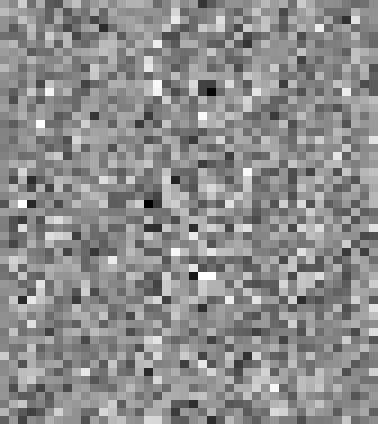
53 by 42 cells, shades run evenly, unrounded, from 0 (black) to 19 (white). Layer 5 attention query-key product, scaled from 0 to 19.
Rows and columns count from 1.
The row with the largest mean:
48
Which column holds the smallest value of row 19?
13
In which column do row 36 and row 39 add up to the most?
42
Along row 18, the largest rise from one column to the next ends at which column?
9
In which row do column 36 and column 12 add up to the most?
23
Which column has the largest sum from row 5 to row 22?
11
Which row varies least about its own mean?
17
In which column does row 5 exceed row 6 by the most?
27
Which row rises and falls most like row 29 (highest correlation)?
35
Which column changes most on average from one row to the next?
24
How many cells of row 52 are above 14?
5
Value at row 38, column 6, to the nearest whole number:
13
